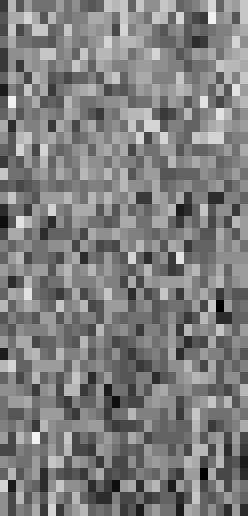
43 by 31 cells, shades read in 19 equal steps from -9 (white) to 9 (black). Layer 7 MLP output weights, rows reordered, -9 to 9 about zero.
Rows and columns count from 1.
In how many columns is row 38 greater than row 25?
16
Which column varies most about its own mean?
28
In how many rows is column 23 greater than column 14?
25
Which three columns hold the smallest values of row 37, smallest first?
5, 9, 3
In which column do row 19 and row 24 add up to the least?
4
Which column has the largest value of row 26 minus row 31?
2
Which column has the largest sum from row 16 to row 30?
1
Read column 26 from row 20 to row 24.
3 2 2 1 2
